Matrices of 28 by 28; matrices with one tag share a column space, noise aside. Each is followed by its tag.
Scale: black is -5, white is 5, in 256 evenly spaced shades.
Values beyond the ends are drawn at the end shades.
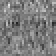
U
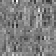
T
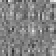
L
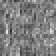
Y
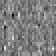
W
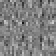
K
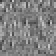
U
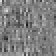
T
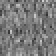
Y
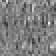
U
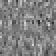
K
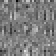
L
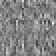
K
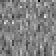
K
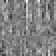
L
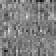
L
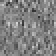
U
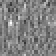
U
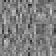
Y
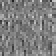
K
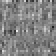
L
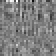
L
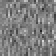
Y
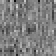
L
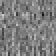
W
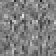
K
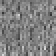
W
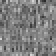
T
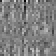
L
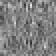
U
